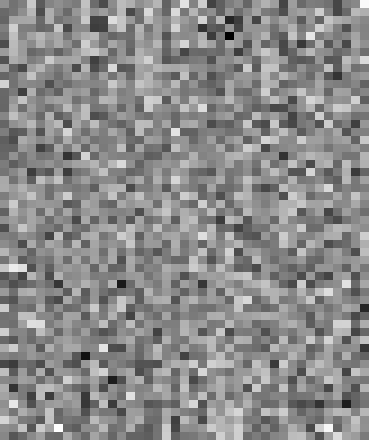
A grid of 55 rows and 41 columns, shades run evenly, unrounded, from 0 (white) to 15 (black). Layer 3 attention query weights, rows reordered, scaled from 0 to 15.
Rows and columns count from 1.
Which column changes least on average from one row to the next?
17
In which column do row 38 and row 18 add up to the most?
2
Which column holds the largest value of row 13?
33
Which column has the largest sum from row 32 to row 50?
40
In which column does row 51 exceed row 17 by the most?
20
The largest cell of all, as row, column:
5, 26
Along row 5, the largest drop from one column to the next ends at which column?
27
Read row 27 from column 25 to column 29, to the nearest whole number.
8 7 9 4 6
